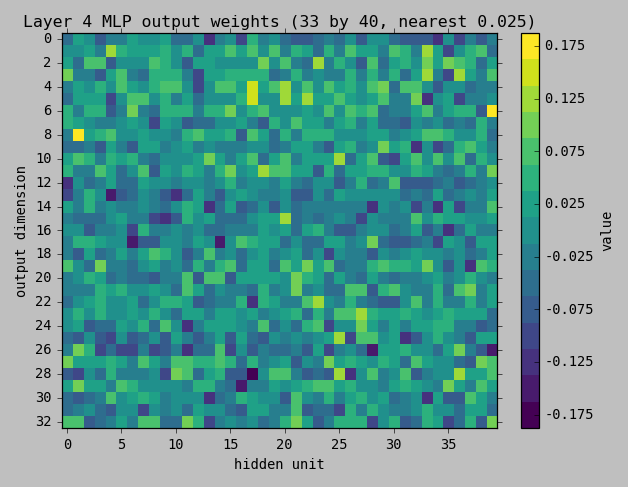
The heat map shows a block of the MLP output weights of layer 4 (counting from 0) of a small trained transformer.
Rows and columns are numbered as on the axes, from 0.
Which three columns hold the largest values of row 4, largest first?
17, 20, 29
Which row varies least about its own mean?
23
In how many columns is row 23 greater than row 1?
13
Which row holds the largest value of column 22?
5
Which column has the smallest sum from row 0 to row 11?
12
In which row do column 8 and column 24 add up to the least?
26
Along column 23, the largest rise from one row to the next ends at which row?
2
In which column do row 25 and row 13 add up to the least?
4
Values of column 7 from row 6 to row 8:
-0.025 0 0.025
